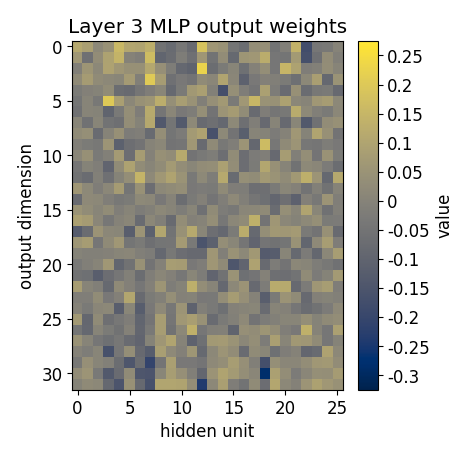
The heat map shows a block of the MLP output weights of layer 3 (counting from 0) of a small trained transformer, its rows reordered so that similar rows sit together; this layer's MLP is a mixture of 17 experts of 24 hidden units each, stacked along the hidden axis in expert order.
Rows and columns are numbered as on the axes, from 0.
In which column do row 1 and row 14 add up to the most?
7
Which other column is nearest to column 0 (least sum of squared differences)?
1
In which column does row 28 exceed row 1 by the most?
8
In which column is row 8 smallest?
13
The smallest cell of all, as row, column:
30, 18
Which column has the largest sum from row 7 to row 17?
6
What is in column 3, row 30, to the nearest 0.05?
-0.15
